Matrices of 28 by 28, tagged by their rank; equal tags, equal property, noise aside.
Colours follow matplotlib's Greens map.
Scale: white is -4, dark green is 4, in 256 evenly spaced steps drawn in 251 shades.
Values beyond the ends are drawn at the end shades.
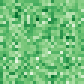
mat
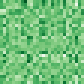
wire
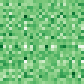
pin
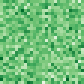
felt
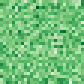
felt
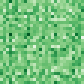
mat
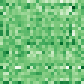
pin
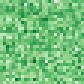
felt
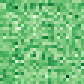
felt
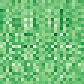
wire
